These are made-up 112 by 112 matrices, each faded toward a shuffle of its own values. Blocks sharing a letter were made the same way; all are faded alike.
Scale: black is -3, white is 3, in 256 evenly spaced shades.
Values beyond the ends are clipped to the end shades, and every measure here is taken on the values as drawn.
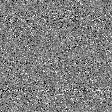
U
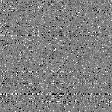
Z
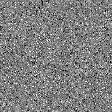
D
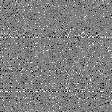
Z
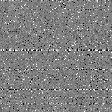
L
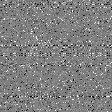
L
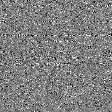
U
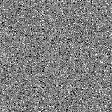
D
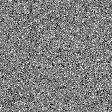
D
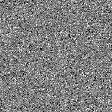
D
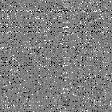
Z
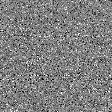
U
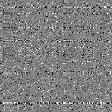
L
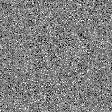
D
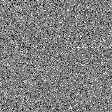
U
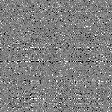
Z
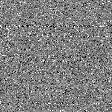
U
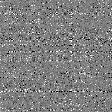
L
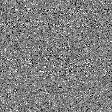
U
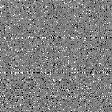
L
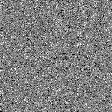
D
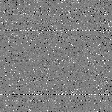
L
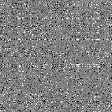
L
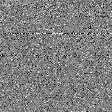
U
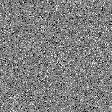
D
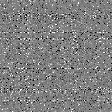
Z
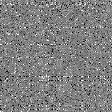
L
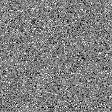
U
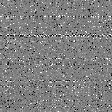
Z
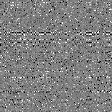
Z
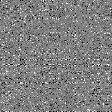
L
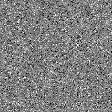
D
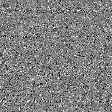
U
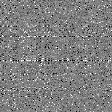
L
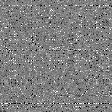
L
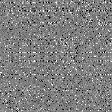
Z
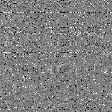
L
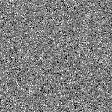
D
